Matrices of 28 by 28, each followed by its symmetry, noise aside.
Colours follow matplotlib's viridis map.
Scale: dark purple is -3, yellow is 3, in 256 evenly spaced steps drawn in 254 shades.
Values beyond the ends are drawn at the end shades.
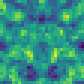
mirrored left to right.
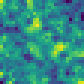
symmetric across the other diagonal.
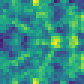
mirrored top to bottom.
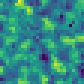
no symmetry.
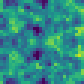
mirrored top to bottom.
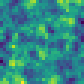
same after a half turn.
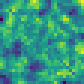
symmetric across the other diagonal.
